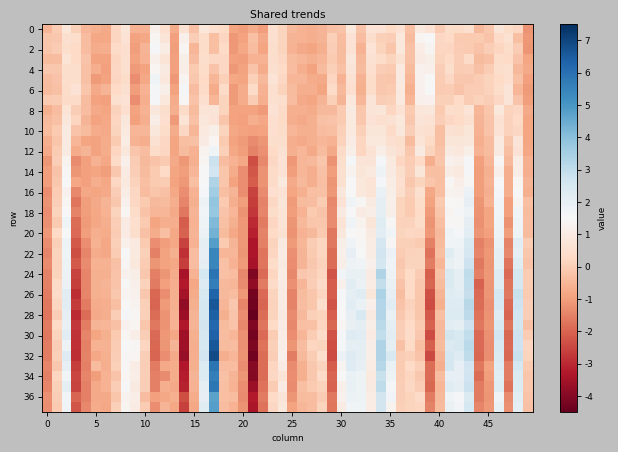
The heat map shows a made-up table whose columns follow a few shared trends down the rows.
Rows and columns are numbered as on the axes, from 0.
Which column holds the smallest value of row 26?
21
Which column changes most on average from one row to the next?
17
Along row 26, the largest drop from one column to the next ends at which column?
18
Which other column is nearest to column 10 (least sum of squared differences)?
27
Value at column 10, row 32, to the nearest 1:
0
